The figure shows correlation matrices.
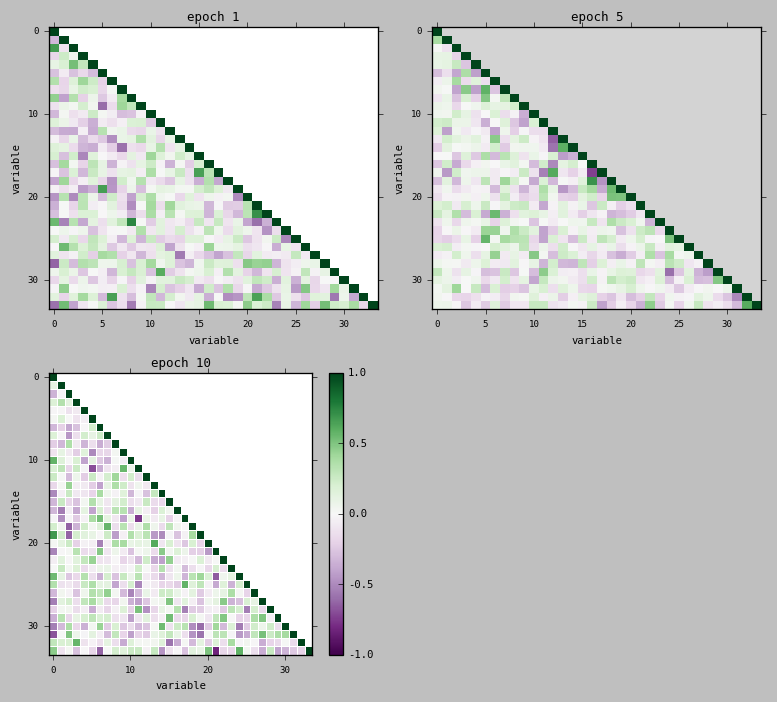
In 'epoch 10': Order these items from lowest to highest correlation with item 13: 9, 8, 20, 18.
18, 9, 8, 20
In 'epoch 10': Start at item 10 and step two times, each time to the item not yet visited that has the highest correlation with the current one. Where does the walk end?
19
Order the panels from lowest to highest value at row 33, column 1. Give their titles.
epoch 10, epoch 5, epoch 1
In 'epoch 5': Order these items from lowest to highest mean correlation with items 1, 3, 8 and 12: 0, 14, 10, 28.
14, 10, 28, 0
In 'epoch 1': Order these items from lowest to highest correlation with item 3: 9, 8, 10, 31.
8, 10, 31, 9
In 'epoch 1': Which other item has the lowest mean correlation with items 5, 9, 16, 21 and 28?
0
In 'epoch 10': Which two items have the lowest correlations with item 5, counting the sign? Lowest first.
11, 9
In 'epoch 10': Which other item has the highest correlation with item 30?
14
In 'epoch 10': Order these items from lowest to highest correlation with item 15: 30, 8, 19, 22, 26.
30, 19, 8, 26, 22
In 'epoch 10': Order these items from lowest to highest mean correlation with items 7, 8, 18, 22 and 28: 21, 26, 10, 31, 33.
10, 21, 31, 33, 26
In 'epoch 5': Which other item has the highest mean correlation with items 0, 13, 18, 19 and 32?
16
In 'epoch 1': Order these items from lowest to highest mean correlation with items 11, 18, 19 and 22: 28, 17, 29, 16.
17, 16, 28, 29
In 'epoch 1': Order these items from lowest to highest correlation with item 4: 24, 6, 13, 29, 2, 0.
24, 13, 29, 0, 6, 2
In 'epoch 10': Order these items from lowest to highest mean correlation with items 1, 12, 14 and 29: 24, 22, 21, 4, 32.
24, 4, 32, 22, 21
